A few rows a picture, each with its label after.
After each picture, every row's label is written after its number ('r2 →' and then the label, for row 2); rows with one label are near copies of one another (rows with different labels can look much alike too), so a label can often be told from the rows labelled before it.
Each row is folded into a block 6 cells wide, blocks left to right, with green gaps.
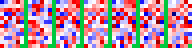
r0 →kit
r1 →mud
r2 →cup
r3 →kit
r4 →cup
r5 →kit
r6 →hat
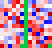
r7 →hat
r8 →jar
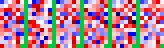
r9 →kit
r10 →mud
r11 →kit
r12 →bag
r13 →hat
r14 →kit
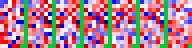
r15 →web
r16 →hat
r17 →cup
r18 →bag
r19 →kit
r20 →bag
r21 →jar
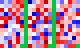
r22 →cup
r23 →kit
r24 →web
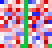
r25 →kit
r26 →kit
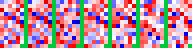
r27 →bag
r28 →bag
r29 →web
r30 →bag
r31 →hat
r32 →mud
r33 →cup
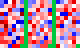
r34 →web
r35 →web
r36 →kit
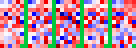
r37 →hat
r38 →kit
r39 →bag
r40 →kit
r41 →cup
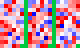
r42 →mud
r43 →web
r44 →cup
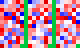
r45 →bag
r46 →kit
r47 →bag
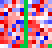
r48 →web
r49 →mud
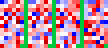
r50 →kit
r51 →kit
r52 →cup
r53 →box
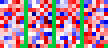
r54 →kit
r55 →hat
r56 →cup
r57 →web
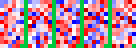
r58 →web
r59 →cup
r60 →jar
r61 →bag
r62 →hat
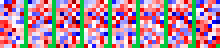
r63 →mud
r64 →kit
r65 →hat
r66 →hat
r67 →kit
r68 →bag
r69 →bag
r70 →jar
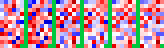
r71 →box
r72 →web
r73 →kit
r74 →cup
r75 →kit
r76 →kit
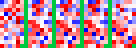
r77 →kit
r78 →mud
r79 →mud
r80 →mud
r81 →jar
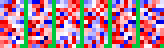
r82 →mud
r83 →box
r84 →cup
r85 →cup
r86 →web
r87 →jar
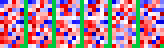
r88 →web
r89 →web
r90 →mud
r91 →mud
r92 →kit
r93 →jar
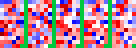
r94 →box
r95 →bag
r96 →mud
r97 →box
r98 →mud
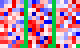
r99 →web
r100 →jar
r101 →hat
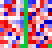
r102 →mud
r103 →web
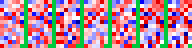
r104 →bag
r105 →bag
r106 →web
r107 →kit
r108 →web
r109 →cup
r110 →cup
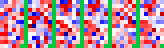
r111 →web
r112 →cup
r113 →mud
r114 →mud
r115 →hat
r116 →mud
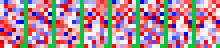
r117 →jar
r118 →bag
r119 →mud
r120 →cup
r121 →kit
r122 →bag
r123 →cup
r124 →cup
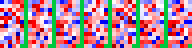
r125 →cup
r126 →mud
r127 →box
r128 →web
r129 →hat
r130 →box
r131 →box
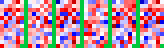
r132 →kit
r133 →hat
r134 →kit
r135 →box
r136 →cup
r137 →kit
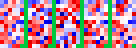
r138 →web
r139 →jar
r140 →cup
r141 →box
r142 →mud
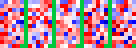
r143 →web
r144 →cup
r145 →mud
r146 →web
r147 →box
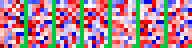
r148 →hat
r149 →box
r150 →cup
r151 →cup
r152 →mud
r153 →box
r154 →web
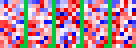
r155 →jar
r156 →box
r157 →cup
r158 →jar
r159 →web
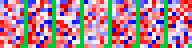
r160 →jar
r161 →web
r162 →mud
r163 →kit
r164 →box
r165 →web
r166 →cup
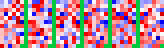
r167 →hat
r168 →mud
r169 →cup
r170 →web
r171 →bag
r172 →web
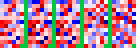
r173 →box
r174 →box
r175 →box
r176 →hat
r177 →bag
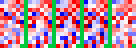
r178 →bag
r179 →cup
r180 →cup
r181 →cup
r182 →kit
